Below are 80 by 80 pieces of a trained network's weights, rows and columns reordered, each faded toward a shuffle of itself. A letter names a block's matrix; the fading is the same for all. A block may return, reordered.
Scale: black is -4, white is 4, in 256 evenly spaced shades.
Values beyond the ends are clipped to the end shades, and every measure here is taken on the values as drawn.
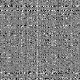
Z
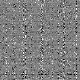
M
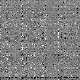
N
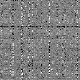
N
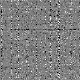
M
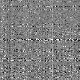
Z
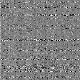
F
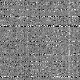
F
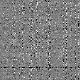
M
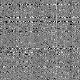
F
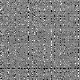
N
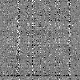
N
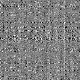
Z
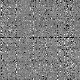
M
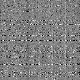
F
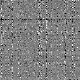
M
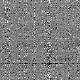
M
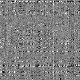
Z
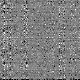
N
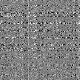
F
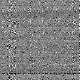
N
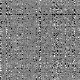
M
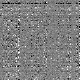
N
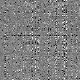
M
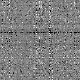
N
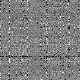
N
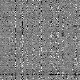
N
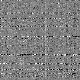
F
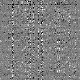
M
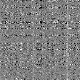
F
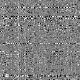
F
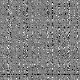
M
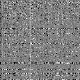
F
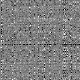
N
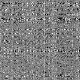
Z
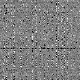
M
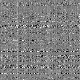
Z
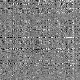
Z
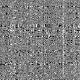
Z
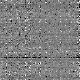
N
